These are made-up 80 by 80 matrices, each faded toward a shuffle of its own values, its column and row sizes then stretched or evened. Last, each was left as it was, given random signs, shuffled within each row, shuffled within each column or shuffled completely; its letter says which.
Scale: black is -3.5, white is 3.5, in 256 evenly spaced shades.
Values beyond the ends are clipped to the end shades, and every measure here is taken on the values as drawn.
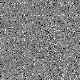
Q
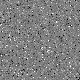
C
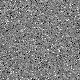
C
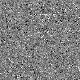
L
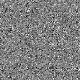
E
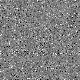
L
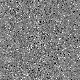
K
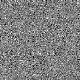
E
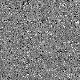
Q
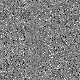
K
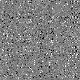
E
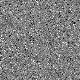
K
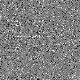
Q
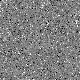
C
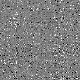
E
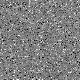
L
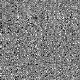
E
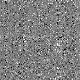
E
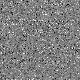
L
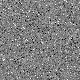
C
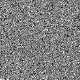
Q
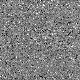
L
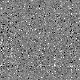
Q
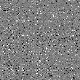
E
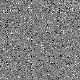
Q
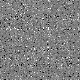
Q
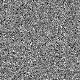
K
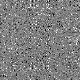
E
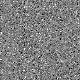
K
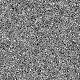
C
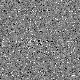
L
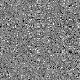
E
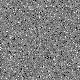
C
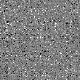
E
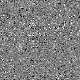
E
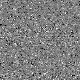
L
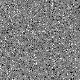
K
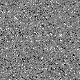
L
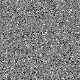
Q
